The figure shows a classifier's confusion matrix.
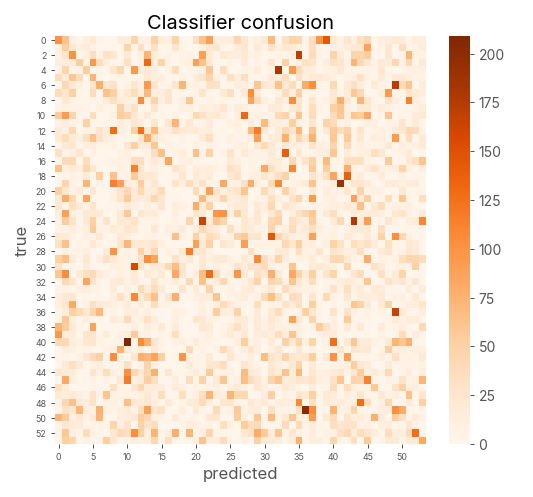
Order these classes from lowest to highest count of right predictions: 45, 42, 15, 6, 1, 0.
1, 15, 6, 42, 0, 45
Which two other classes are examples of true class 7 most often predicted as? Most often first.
28, 48
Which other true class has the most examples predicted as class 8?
12
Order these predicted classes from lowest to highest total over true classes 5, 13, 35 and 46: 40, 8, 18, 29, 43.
18, 8, 43, 40, 29
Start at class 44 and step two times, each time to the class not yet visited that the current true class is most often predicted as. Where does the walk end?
27
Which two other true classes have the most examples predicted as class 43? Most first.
24, 21
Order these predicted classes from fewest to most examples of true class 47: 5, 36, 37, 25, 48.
48, 36, 5, 37, 25
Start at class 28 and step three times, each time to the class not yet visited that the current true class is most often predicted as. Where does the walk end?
9
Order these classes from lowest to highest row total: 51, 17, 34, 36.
51, 36, 34, 17
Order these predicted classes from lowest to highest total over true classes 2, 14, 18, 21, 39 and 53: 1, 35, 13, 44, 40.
44, 13, 1, 40, 35
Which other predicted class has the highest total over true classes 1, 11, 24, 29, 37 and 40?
10
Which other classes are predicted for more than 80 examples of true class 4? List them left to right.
11, 32, 34
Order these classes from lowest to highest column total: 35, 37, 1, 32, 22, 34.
32, 22, 34, 35, 1, 37
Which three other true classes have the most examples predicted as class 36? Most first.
49, 6, 23
